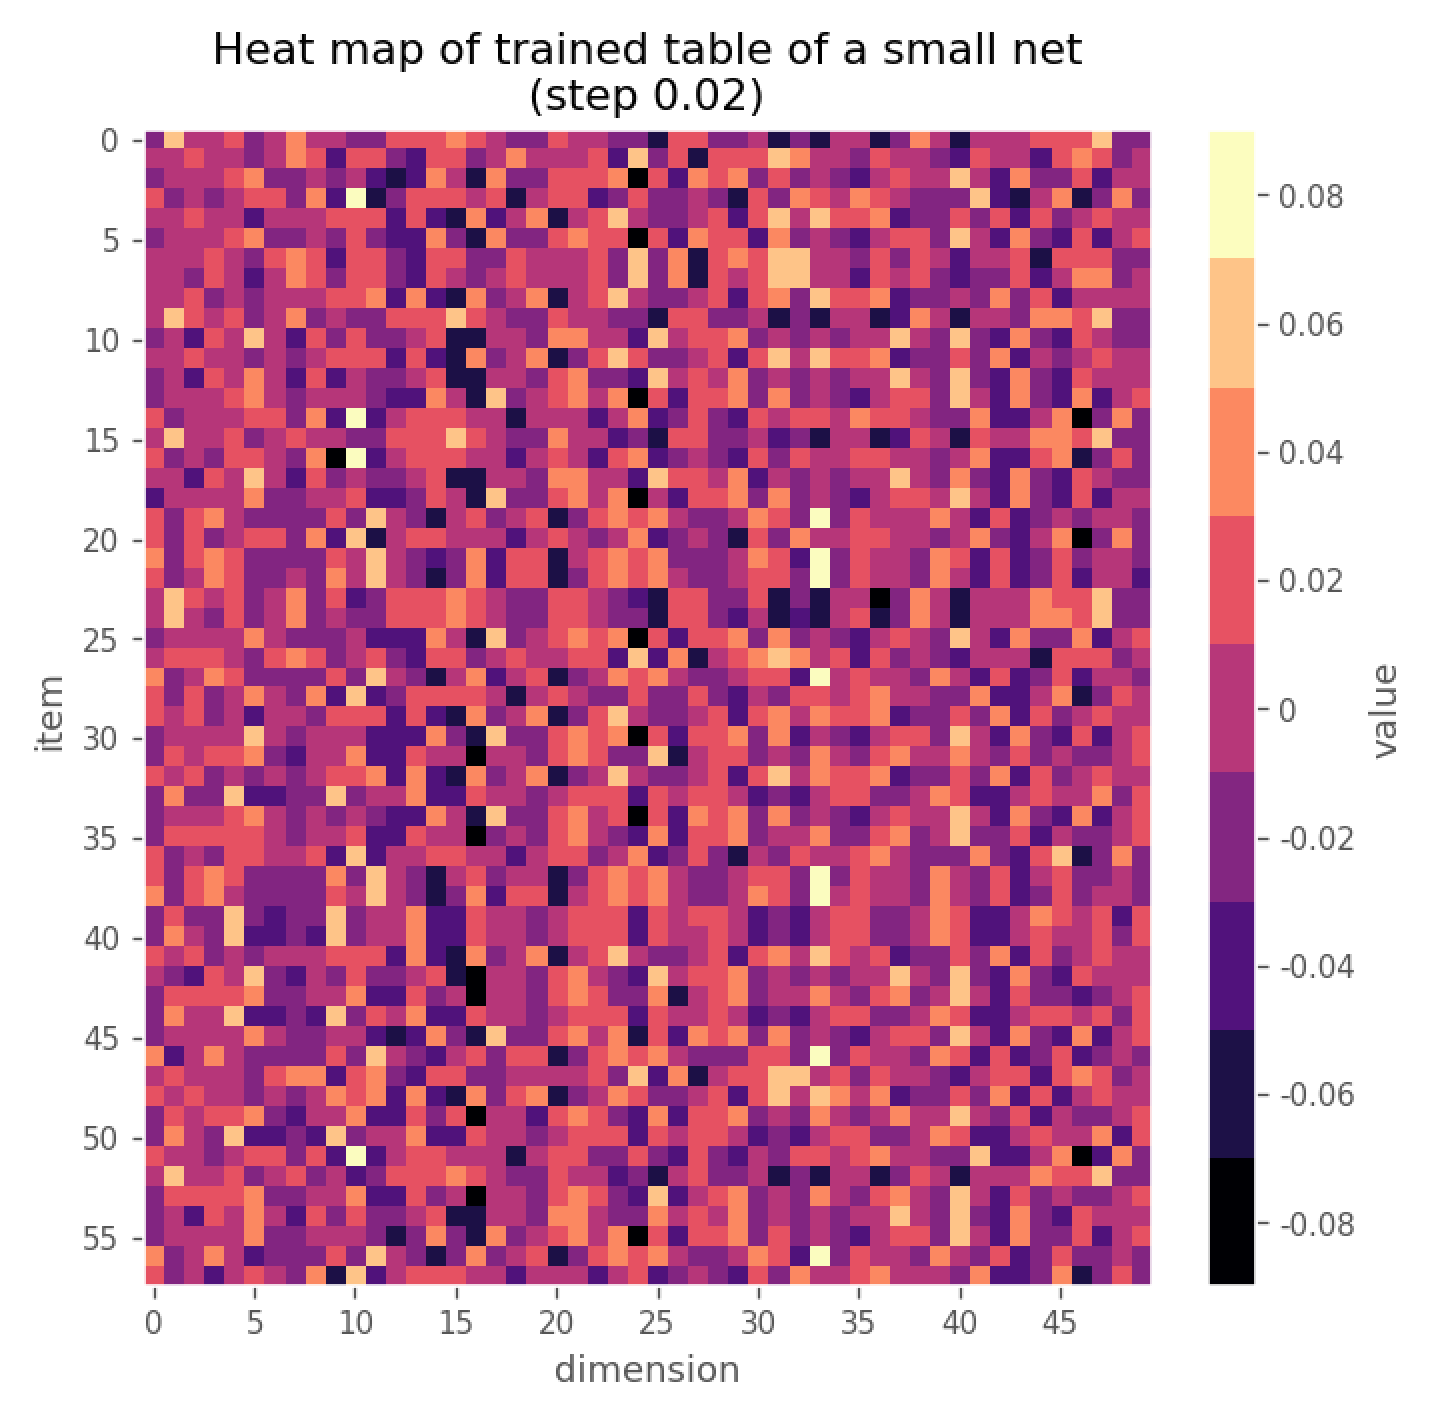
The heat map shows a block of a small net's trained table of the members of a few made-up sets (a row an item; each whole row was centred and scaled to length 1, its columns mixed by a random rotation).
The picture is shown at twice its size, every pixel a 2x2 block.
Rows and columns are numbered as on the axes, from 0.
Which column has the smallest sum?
12
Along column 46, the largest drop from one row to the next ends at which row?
14
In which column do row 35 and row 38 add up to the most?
33
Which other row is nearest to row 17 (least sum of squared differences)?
10
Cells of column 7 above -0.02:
17
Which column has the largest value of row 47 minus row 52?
31
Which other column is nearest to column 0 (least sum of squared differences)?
30
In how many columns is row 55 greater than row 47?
19
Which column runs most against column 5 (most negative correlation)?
16
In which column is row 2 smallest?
24
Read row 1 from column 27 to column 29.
-0.06 0.02 0.02
